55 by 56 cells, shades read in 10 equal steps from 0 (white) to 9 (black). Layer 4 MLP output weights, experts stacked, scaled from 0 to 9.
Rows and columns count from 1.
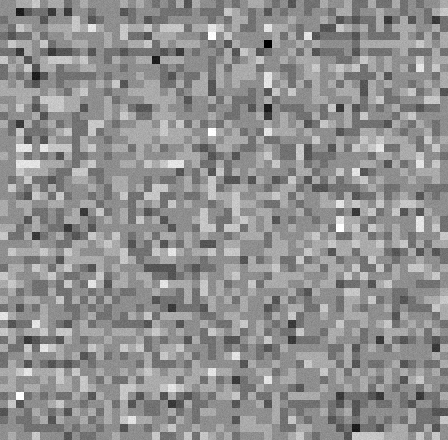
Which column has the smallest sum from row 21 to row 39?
30
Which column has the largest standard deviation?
34
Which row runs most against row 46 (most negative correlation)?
19
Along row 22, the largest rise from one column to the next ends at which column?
46
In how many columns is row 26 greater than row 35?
17
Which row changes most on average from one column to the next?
50
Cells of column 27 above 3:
36
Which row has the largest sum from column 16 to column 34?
7
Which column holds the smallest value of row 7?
31
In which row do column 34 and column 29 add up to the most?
6
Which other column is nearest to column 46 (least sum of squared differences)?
24
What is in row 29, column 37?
3
